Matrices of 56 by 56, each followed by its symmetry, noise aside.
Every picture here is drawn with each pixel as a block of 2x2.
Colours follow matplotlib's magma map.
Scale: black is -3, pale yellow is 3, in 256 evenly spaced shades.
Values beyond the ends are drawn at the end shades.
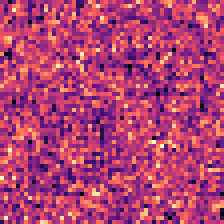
symmetric across the other diagonal.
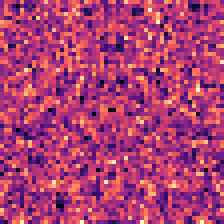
mirrored left to right.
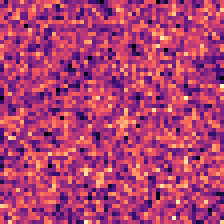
symmetric.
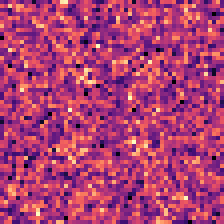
same after a half turn.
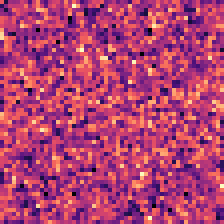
same after a half turn.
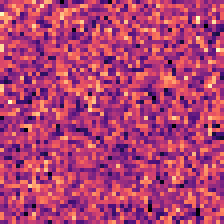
no symmetry.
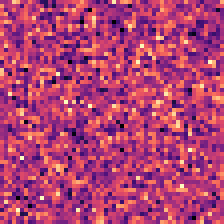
no symmetry.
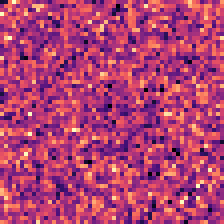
symmetric.
